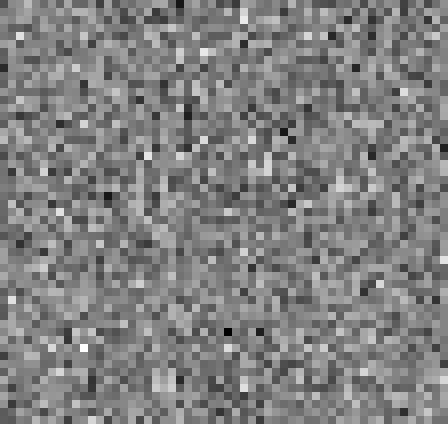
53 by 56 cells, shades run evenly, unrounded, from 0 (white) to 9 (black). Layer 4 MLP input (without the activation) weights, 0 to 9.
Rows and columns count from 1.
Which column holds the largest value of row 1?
23
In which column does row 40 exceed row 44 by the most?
11
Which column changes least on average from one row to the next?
24
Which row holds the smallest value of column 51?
12
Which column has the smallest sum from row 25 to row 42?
22
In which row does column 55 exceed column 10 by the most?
38
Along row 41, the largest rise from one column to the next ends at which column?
17
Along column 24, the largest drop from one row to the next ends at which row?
20
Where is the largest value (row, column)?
42, 29
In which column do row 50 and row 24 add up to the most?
31
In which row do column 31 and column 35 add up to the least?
3
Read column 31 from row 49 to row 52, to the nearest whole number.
1 7 5 6
